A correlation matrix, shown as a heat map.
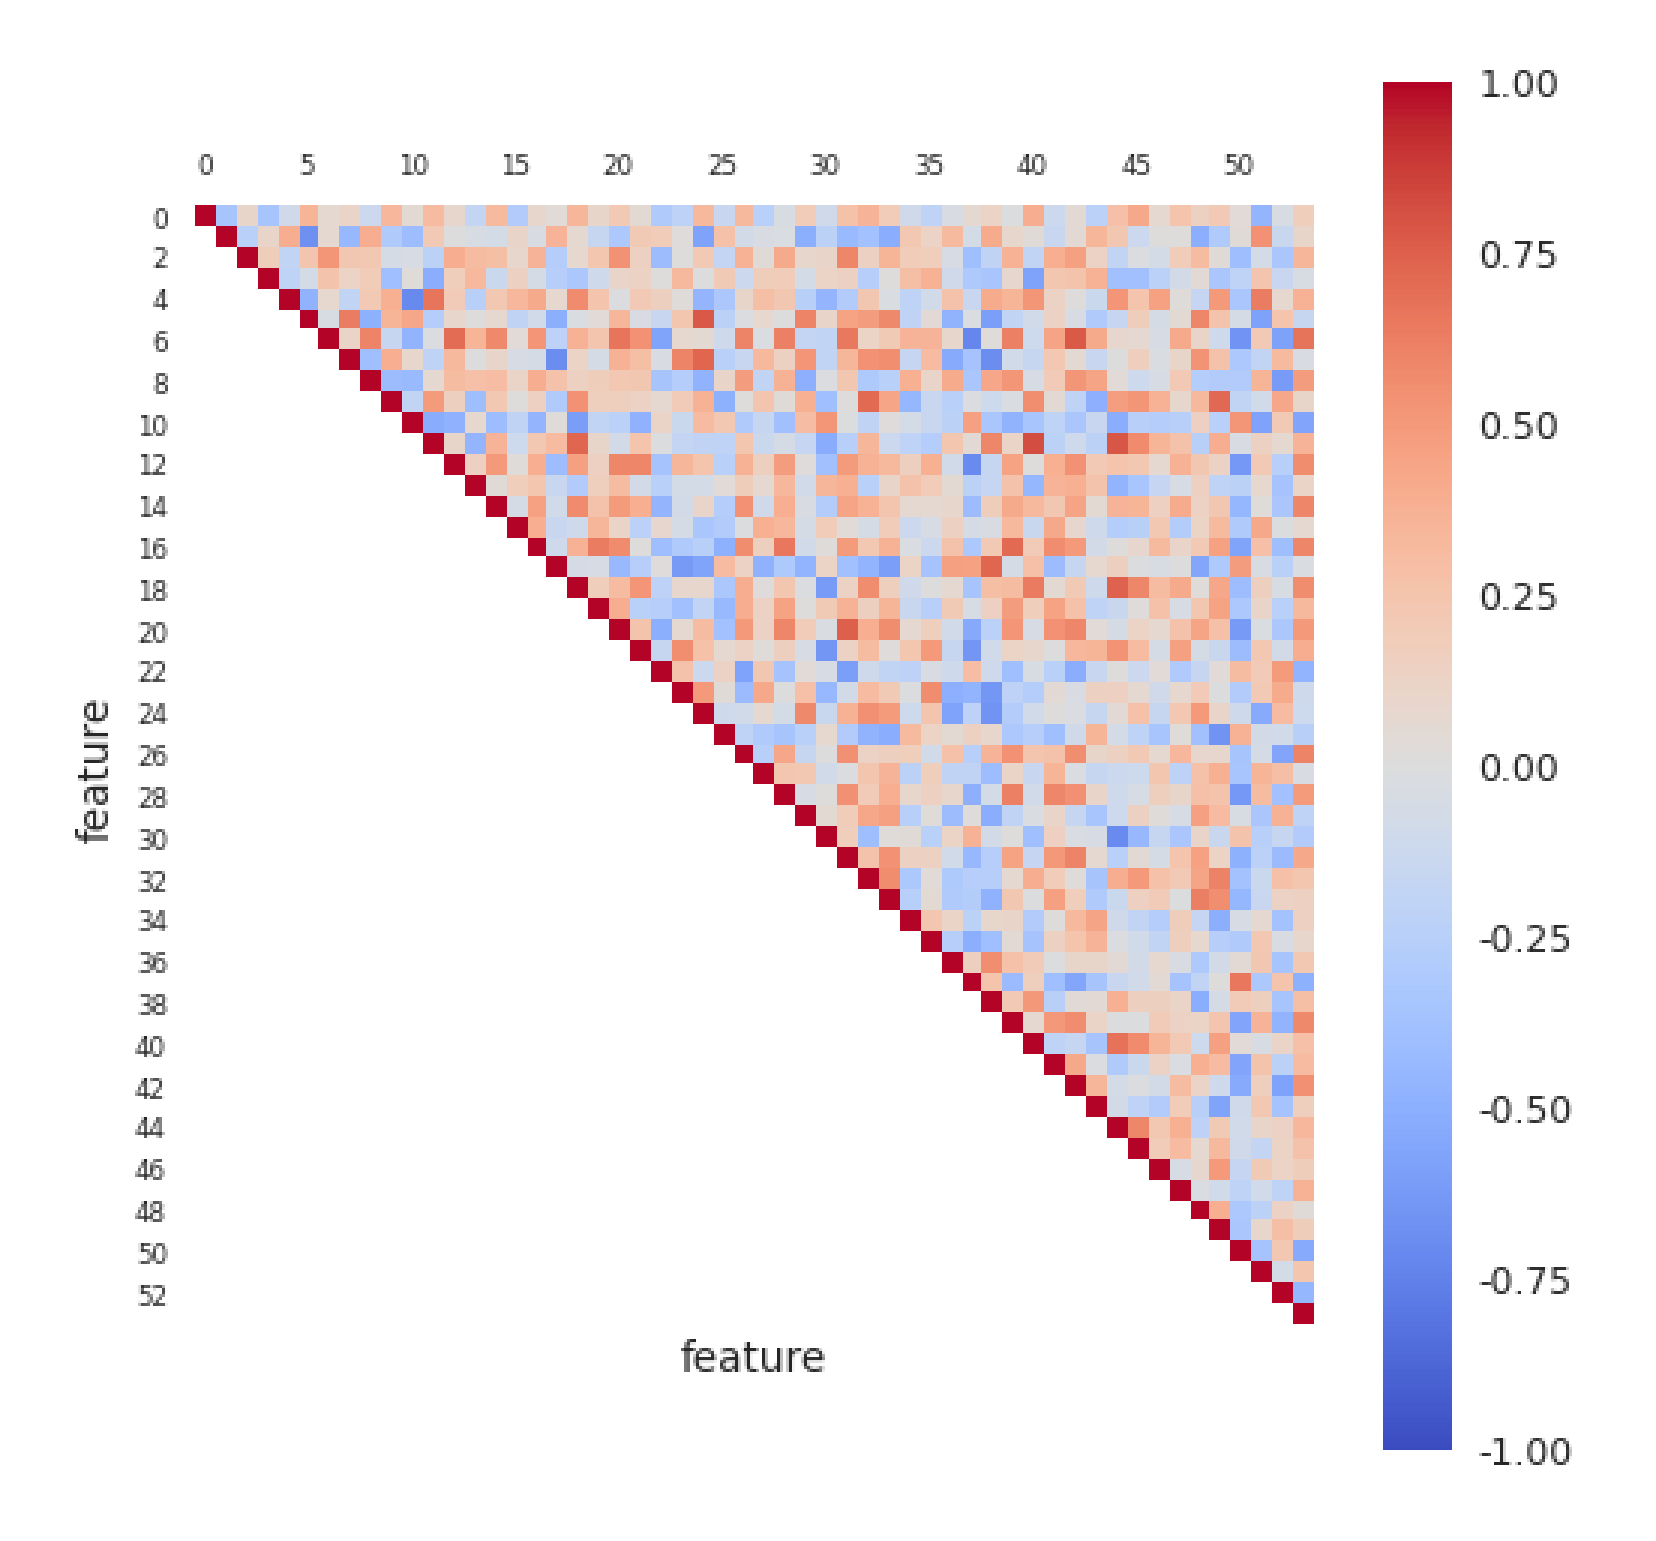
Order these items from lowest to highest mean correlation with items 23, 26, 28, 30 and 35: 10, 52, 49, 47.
52, 10, 49, 47
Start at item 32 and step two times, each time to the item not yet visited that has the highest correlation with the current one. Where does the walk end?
49
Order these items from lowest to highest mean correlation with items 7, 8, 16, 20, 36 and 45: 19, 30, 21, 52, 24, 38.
52, 30, 24, 38, 21, 19
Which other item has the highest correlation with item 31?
20
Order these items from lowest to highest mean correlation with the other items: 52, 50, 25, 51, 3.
50, 25, 52, 3, 51
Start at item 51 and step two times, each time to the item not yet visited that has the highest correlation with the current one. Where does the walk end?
11
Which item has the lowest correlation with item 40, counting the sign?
3
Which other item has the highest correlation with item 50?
37
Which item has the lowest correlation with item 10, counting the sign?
4
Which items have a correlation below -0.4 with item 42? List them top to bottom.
22, 37, 50, 52
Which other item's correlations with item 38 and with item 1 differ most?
23
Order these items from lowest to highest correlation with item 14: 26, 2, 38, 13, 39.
13, 38, 2, 39, 26
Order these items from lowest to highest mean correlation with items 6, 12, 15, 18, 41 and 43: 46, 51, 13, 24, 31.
24, 46, 13, 51, 31
